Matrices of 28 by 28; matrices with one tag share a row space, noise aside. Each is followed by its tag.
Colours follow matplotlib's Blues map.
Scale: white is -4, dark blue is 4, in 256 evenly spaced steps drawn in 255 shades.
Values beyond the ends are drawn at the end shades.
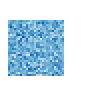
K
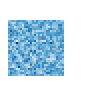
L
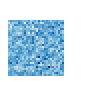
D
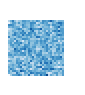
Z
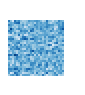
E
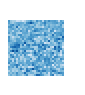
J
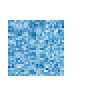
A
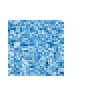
E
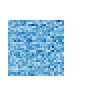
J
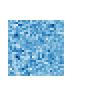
L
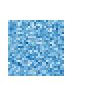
K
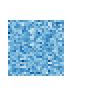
Z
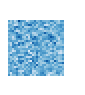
L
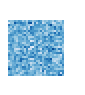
Z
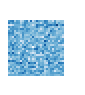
A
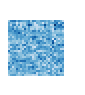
J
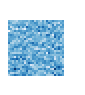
J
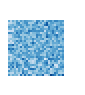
A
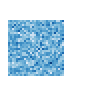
D
